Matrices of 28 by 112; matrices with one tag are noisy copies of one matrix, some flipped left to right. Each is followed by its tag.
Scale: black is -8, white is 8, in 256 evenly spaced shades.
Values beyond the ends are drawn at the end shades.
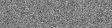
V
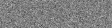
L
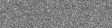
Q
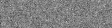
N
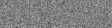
V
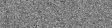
V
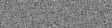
N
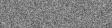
N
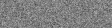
N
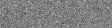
V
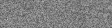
Q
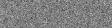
L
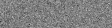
V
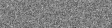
N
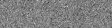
Q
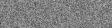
N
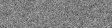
Q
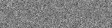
N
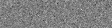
L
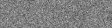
Q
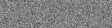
L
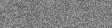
Q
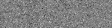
Q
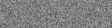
N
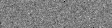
N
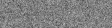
Q
